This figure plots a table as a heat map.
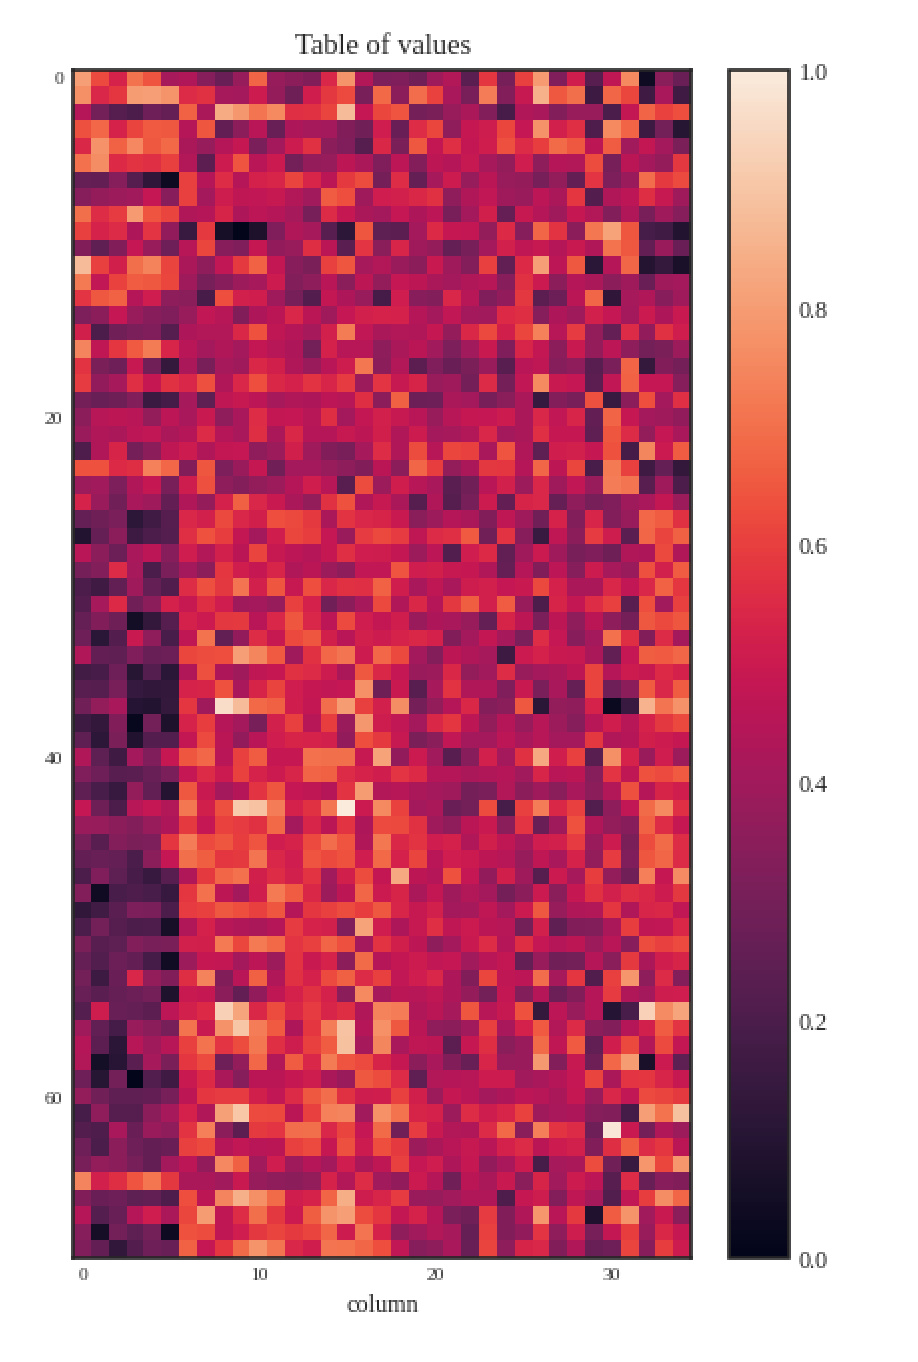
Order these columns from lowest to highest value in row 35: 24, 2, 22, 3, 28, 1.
3, 1, 2, 22, 28, 24
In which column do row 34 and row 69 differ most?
32
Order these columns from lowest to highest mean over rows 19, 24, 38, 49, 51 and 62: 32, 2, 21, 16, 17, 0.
0, 2, 21, 32, 17, 16
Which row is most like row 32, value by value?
26
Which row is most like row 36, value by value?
6
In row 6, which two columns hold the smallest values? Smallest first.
5, 4
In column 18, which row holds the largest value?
47
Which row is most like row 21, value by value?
20
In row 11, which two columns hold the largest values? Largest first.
0, 26
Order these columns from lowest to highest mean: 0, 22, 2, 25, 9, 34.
2, 0, 22, 25, 34, 9
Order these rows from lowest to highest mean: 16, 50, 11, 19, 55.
19, 50, 16, 11, 55
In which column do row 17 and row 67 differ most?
7
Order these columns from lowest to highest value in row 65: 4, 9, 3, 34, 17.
34, 17, 9, 3, 4
